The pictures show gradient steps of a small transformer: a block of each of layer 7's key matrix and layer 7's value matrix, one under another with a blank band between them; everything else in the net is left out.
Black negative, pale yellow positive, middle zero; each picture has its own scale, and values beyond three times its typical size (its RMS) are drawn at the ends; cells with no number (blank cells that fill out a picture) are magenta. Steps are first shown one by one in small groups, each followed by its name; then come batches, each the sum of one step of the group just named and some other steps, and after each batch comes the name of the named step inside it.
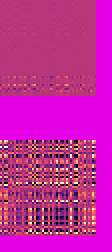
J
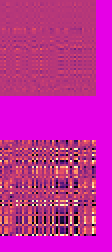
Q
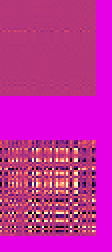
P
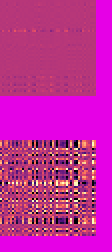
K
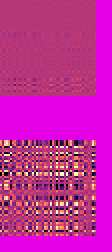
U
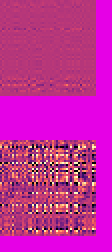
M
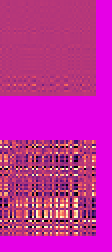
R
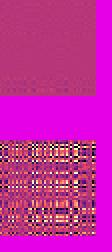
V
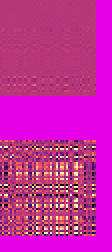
R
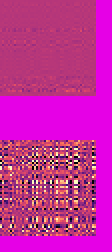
V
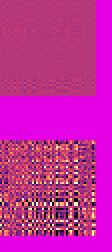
V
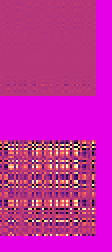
V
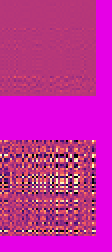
J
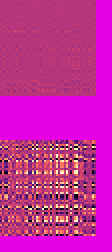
V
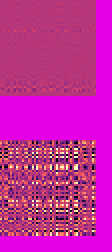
K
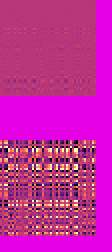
R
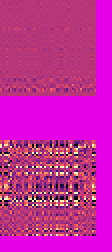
U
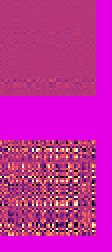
M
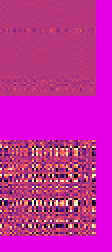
V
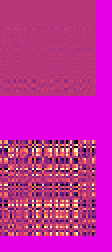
R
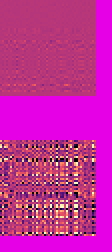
R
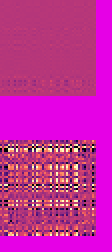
V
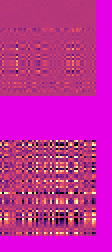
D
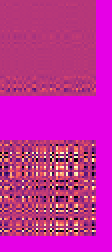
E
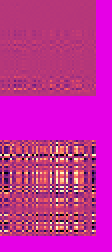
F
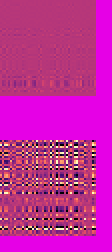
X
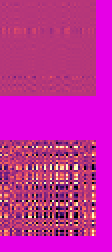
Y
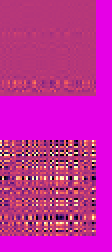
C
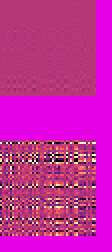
E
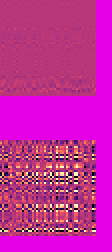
E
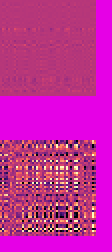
Y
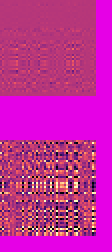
D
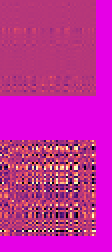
Y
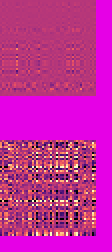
D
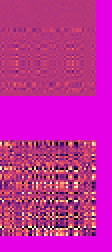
D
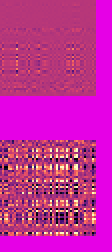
D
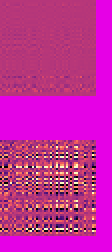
X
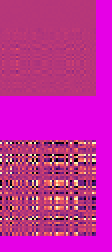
D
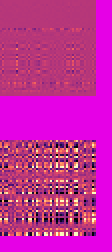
D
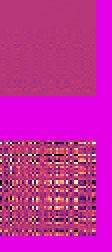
F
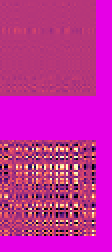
Y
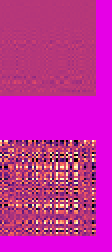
C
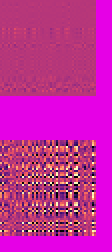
Y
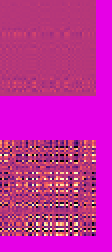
C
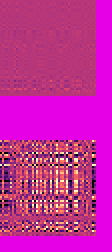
F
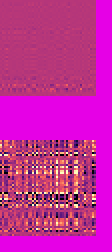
C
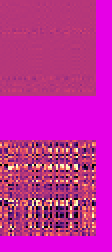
Y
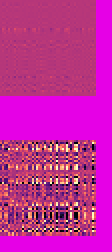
Y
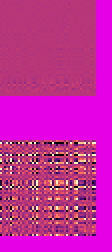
X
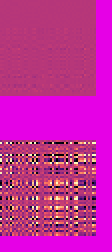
X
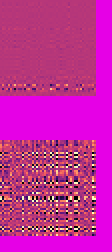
E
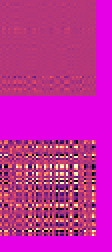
Y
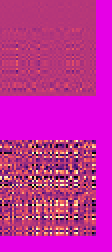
D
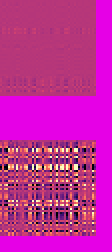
Y
